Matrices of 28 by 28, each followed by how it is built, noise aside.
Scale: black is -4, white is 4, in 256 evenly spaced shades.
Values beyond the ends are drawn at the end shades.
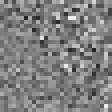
upper triangular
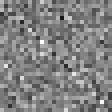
diagonal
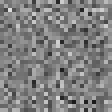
low rank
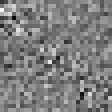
block diagonal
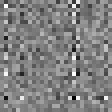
low rank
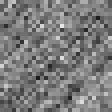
Hankel
